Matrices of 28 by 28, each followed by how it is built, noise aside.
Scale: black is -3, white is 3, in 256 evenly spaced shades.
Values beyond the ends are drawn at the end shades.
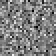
noise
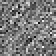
Hankel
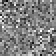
block diagonal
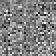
low rank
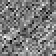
Hankel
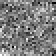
smooth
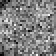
smooth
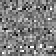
uneven rows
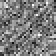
Hankel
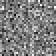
noise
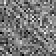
Toeplitz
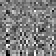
low rank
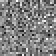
noise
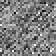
Hankel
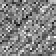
Hankel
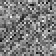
Hankel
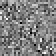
block diagonal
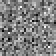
blocks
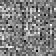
blocks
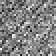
Hankel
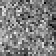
smooth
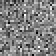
noise
